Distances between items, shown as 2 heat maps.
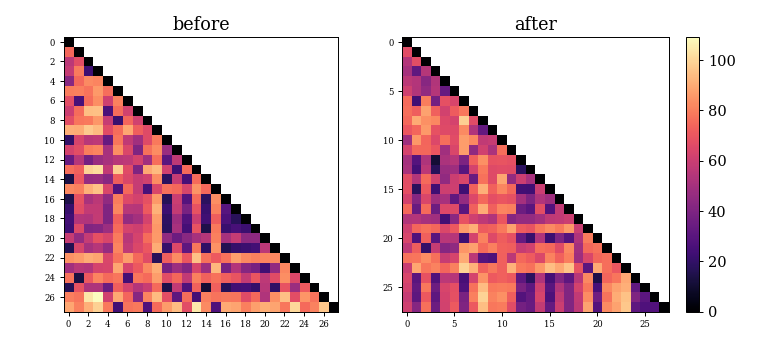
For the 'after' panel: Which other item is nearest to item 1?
15
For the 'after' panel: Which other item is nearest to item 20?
24
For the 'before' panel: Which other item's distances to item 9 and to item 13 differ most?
22
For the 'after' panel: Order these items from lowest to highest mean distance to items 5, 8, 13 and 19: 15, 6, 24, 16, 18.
18, 16, 24, 15, 6
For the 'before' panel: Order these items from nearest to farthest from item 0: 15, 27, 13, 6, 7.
7, 6, 13, 15, 27
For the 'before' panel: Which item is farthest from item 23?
27
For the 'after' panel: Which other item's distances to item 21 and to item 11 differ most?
2
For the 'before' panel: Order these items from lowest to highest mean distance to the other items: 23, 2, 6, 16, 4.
16, 4, 23, 6, 2
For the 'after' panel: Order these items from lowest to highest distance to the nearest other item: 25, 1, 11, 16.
1, 25, 16, 11
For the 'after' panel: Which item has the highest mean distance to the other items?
23
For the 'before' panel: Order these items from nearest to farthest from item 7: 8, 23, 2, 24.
8, 23, 24, 2
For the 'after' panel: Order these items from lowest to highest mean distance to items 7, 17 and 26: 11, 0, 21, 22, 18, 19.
18, 11, 0, 22, 21, 19
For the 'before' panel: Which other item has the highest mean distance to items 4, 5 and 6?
3
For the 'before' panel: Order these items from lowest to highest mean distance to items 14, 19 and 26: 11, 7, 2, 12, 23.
12, 11, 23, 7, 2
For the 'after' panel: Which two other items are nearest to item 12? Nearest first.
3, 13
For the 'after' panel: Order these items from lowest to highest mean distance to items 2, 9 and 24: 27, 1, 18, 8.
18, 1, 27, 8
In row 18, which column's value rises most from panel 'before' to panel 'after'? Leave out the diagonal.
10
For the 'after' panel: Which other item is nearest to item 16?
5
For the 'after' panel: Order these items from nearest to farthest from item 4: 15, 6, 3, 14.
14, 3, 15, 6
